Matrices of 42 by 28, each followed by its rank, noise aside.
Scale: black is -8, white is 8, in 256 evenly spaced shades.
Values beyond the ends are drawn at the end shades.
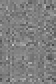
six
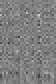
three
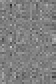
three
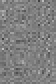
five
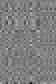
three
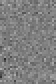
six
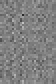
four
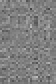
five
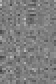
four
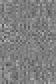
four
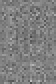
four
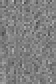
six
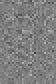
five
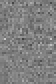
four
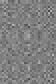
four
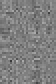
four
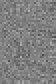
six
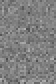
five
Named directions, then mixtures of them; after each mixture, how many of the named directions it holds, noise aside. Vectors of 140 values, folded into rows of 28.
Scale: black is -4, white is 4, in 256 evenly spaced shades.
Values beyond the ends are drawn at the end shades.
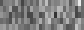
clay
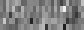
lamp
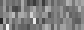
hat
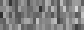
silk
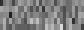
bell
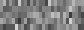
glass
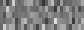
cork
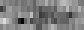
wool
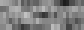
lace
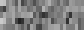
three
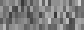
one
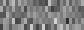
three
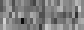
four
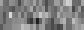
three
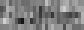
three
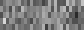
three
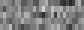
two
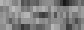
one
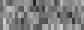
four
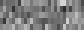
three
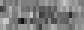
one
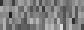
one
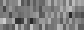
four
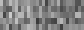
two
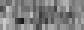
two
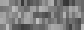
one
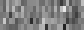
one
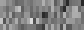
three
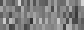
four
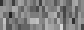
one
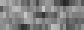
one
